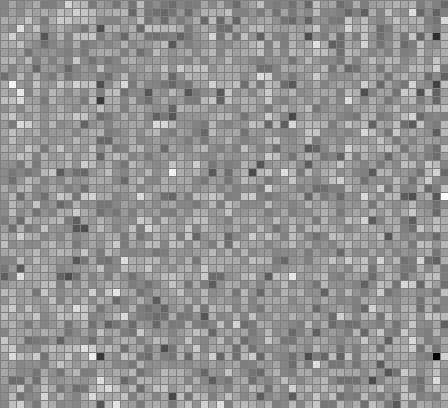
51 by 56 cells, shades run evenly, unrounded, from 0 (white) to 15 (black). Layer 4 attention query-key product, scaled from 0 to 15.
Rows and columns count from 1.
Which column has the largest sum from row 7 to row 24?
13
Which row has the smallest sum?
49
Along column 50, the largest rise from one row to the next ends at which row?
18
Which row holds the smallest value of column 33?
10
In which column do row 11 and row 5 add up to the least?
2
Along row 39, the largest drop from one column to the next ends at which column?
47
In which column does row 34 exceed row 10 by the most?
3
